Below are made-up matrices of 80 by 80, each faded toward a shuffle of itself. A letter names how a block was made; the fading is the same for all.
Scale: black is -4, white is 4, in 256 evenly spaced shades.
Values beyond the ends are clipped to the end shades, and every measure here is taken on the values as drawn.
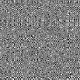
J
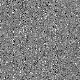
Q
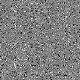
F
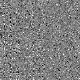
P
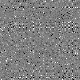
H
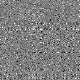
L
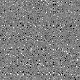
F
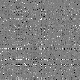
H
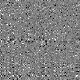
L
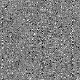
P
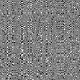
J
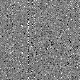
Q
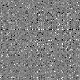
H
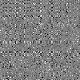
J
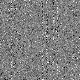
Q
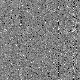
Q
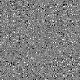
L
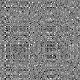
J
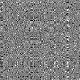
J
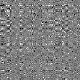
J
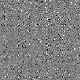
F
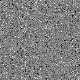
Q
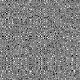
J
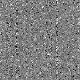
P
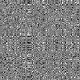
J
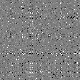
H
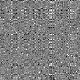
J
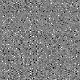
F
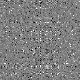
F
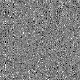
P
